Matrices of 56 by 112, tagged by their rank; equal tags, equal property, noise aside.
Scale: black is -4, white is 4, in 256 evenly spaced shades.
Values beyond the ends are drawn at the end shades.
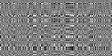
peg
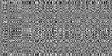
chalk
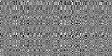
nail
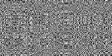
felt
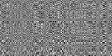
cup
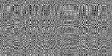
chalk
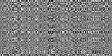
chalk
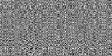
cup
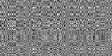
nail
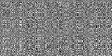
cup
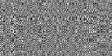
cup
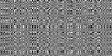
nail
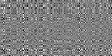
nail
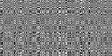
nail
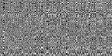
cup
